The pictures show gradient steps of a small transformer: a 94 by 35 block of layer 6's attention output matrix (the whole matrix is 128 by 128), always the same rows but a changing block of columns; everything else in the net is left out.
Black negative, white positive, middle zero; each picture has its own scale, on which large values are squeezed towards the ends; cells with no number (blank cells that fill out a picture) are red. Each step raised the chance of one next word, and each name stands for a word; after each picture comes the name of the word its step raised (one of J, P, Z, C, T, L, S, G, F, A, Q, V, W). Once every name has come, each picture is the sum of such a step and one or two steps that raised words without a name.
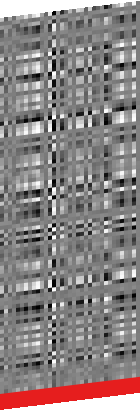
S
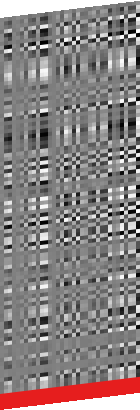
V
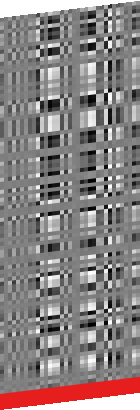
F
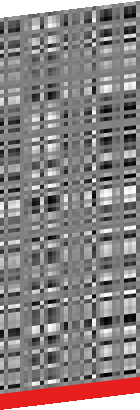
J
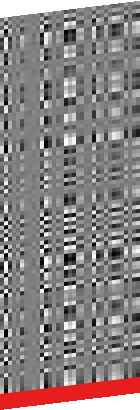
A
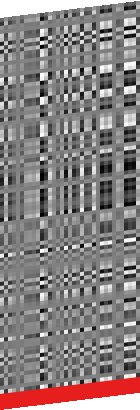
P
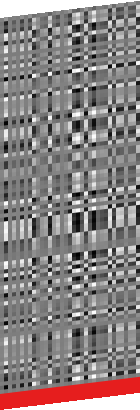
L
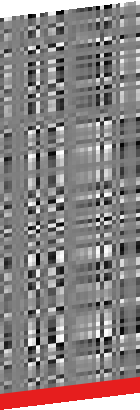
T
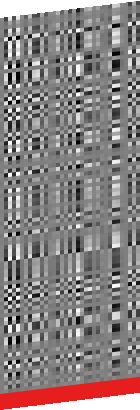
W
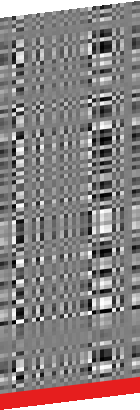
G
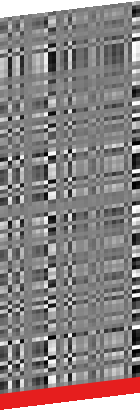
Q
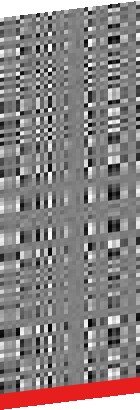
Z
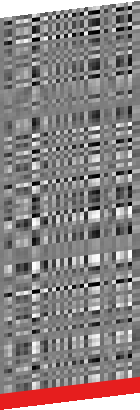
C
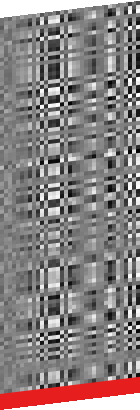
P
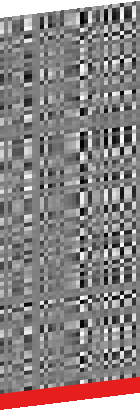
J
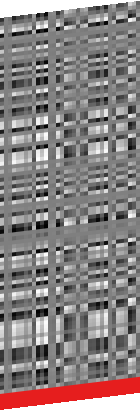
T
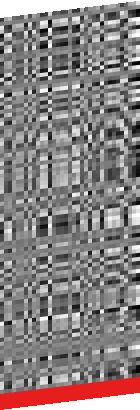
L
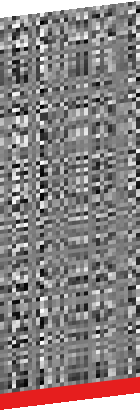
V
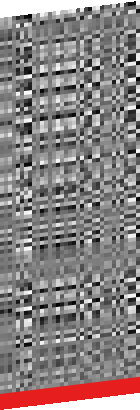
S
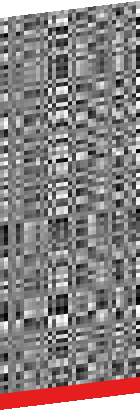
G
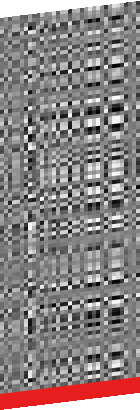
S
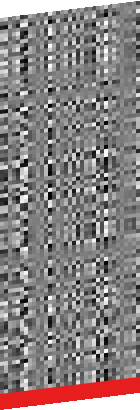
Q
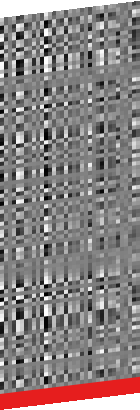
W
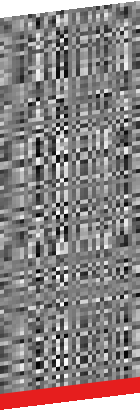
Q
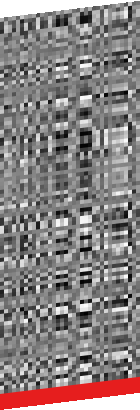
G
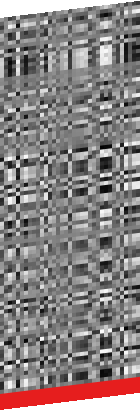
Q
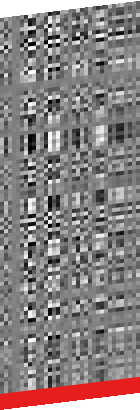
V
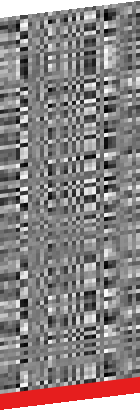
J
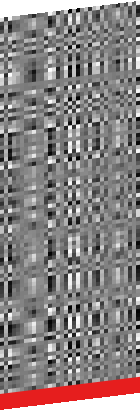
T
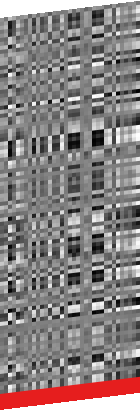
G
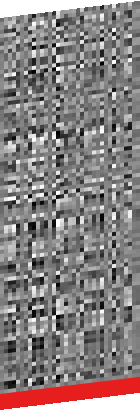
F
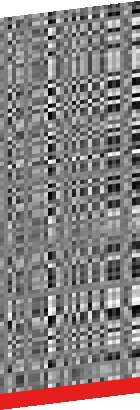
G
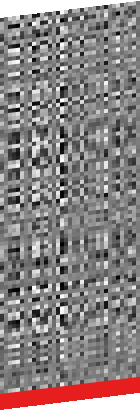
A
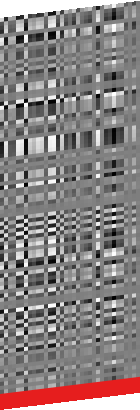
A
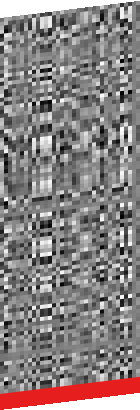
L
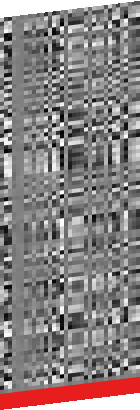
Z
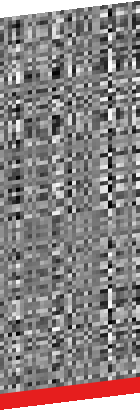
F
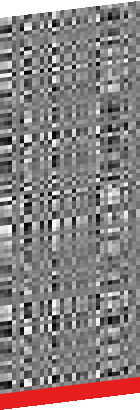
J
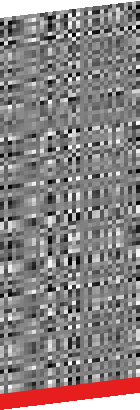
C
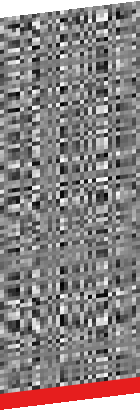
J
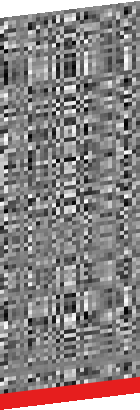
V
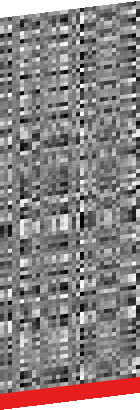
L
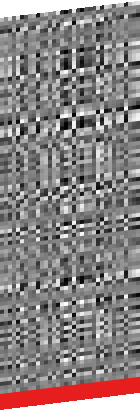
S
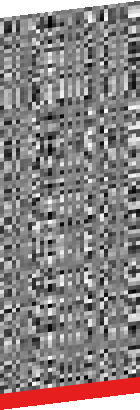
J
